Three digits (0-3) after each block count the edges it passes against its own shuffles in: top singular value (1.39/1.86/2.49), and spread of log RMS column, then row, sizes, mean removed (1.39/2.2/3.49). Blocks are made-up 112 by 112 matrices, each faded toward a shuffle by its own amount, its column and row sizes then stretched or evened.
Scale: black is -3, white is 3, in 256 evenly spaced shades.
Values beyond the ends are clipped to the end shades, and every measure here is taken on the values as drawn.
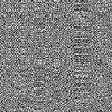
3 1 0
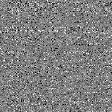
2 1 2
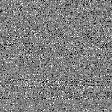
2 0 2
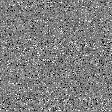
0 0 2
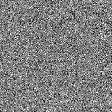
1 1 0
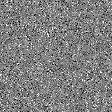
0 0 1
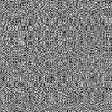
3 2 1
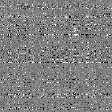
2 2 3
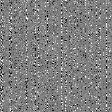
2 3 0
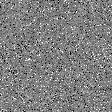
0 0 1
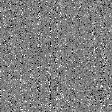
0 2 0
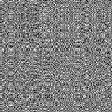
3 0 1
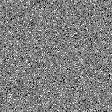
2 0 0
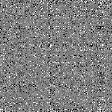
2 2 2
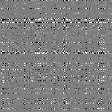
3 2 3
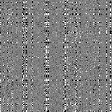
3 3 2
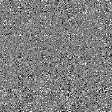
1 2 2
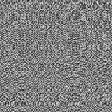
3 0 1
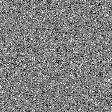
0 0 1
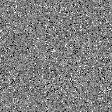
0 1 1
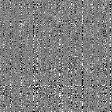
2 3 2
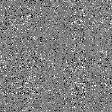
0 2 2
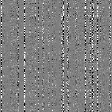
3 3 1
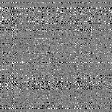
2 2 3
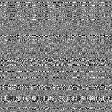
3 0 3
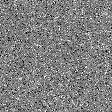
0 0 0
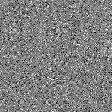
2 0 0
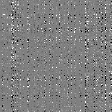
2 3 2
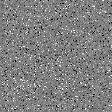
0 1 1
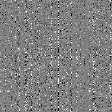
2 3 1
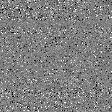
0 1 2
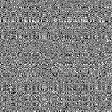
3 0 2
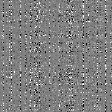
1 3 2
